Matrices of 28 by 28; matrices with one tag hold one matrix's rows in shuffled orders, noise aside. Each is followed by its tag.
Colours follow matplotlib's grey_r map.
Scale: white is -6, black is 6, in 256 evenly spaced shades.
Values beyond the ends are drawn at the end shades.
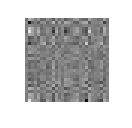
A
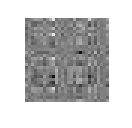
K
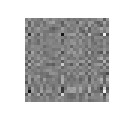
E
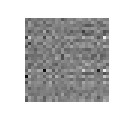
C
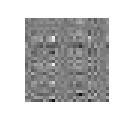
K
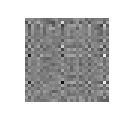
E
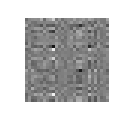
K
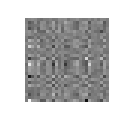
A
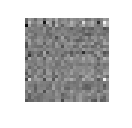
C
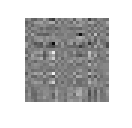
K
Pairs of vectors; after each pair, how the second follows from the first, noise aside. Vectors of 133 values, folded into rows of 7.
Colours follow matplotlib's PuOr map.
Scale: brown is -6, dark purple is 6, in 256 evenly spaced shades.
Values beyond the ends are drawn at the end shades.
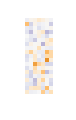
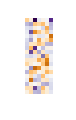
wrapped around, negated, scaled up.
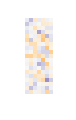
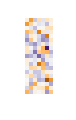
negated, scaled up.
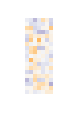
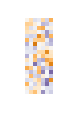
wrapped around, negated, scaled up.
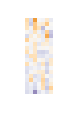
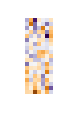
negated, scaled up.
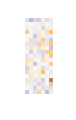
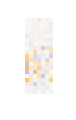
reversed, partly zeroed.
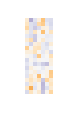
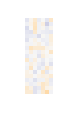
reversed, negated, shrunk.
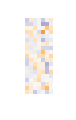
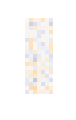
reversed, negated, shrunk.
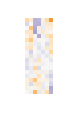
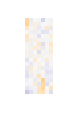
reversed, negated, shrunk.
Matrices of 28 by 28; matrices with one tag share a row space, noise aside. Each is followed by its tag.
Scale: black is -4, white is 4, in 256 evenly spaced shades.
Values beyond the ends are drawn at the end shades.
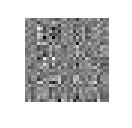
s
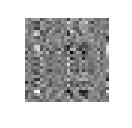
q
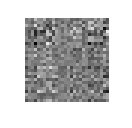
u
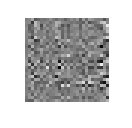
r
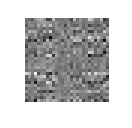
u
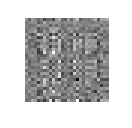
s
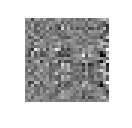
r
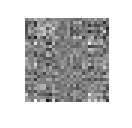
u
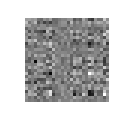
u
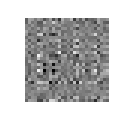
s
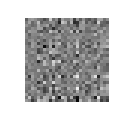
s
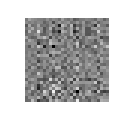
s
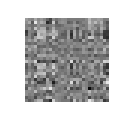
u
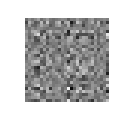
q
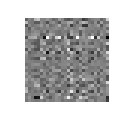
q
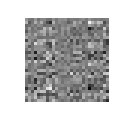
u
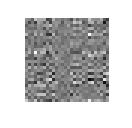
u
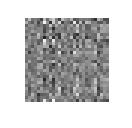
s
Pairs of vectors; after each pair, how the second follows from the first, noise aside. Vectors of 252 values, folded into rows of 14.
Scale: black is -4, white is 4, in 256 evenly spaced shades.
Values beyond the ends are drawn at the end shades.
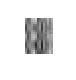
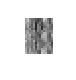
reversed.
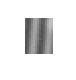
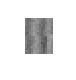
wrapped around, negated, shrunk.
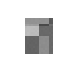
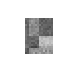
reversed.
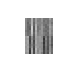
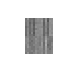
reversed, shrunk.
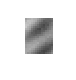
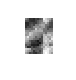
wrapped around, scaled up.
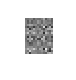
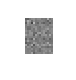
reversed, negated, shrunk.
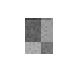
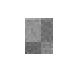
negated, shrunk.
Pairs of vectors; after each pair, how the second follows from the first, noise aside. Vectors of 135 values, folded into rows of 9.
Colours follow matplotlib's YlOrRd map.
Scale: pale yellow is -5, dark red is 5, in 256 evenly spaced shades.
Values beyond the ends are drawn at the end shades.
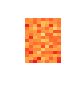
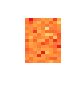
wrapped around, partly zeroed.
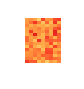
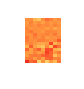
partly zeroed.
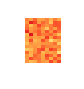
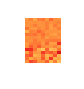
negated, partly zeroed.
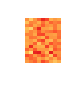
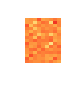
wrapped around, partly zeroed.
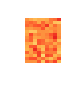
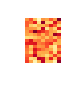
wrapped around, negated, scaled up.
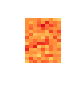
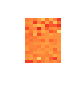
reversed, negated, partly zeroed.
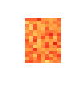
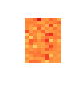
reversed, negated, partly zeroed.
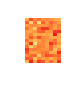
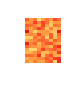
wrapped around, negated.
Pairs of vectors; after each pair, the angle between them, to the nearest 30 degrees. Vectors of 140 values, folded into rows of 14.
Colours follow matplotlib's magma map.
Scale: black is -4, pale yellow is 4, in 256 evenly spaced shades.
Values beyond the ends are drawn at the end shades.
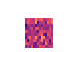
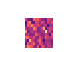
90 degrees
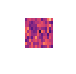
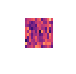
30 degrees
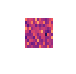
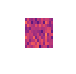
150 degrees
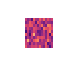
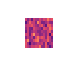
30 degrees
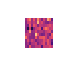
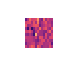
60 degrees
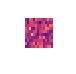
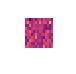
120 degrees
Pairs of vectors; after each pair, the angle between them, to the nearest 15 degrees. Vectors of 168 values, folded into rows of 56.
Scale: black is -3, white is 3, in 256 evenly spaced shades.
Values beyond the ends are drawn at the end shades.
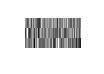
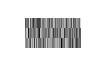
60 degrees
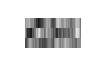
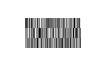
105 degrees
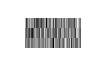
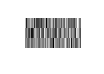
15 degrees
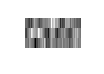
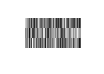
90 degrees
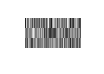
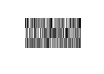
45 degrees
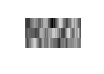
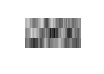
135 degrees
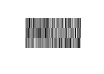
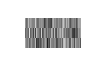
90 degrees
